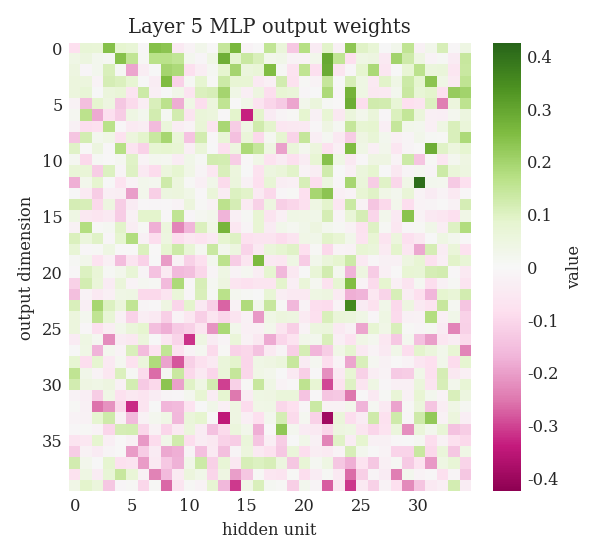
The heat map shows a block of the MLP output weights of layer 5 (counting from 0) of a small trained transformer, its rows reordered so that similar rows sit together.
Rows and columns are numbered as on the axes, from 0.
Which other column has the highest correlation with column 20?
8
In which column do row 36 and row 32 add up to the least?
5
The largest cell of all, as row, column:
12, 30
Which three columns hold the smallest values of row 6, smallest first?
15, 2, 4
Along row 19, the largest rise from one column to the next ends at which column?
16
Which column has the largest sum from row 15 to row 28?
13
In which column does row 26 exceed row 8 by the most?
14
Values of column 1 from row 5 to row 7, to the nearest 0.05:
-0.15 0.15 -0.1
